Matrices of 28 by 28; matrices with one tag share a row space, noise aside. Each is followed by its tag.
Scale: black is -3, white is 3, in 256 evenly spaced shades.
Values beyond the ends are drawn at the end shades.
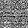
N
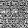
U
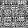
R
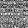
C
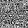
C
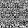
C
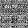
R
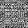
R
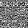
U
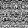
N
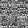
U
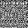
R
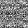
C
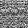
U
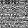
C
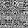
C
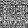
N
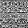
U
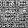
C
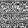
C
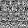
U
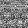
N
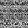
N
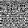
U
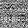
U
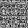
U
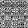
R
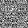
R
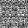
U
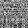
N
